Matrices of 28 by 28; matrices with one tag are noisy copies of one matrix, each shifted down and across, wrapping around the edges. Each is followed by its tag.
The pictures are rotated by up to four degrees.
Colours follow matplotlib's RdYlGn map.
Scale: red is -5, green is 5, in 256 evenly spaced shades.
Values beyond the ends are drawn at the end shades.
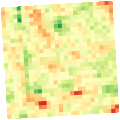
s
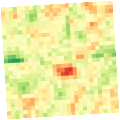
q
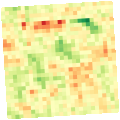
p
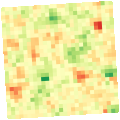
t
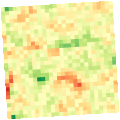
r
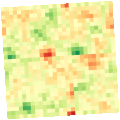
t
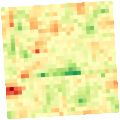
q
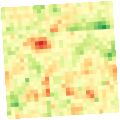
q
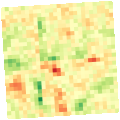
s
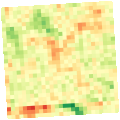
p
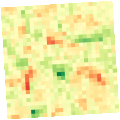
r
